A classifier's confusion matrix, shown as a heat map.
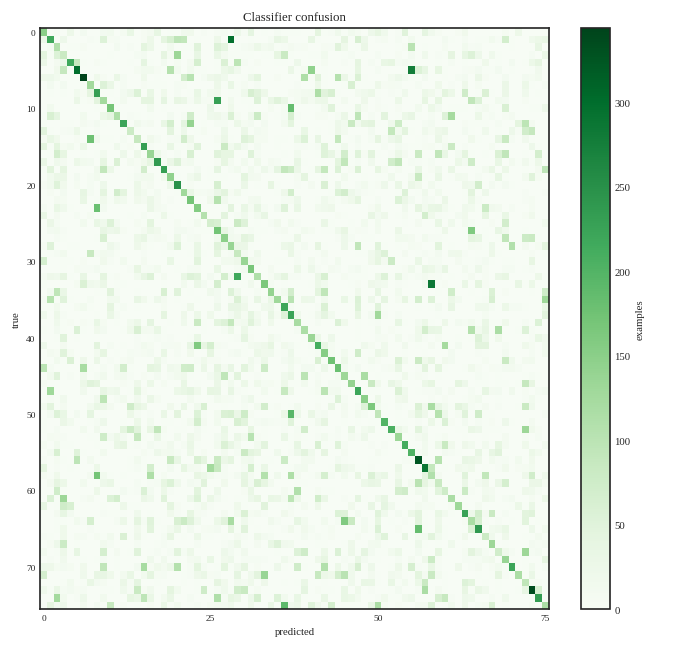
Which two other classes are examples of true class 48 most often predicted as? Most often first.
9, 44
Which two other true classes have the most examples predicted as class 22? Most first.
12, 6
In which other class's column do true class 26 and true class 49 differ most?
64
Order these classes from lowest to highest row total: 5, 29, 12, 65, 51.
29, 51, 65, 12, 5
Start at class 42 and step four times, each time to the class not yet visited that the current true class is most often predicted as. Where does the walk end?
70
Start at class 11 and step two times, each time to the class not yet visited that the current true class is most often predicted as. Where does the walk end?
3
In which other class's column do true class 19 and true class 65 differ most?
56
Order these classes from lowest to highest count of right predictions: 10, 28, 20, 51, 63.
28, 10, 51, 63, 20
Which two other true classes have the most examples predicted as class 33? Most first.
71, 58
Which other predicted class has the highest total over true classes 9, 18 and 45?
26
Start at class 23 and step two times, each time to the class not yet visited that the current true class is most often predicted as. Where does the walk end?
41
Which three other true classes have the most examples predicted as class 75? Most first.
35, 18, 34
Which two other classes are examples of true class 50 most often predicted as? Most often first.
37, 59
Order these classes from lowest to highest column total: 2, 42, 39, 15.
39, 15, 2, 42
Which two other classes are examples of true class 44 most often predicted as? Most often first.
6, 0
